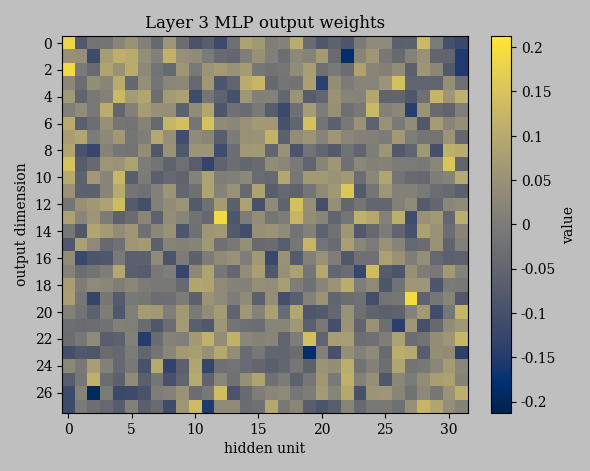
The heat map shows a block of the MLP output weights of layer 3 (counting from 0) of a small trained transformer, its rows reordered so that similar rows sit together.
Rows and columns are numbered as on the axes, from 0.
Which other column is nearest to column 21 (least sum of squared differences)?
7
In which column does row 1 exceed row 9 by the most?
8
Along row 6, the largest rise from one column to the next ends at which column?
19
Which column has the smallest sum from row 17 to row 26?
6
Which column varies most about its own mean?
31
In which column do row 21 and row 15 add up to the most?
22
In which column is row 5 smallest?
27
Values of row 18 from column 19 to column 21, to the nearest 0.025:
-0.025 0.025 0.05
